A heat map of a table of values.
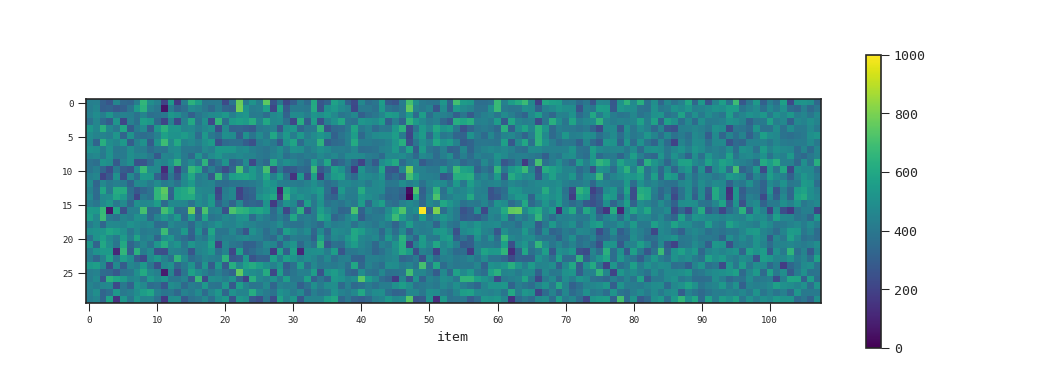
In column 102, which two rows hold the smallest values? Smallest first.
24, 16
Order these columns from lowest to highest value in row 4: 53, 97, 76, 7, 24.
24, 97, 7, 76, 53
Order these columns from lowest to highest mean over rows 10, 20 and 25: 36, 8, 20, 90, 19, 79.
20, 19, 90, 79, 36, 8
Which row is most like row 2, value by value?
7
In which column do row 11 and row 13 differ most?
47
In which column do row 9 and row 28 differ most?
66
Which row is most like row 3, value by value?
11
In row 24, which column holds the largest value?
49
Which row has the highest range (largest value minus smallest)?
16
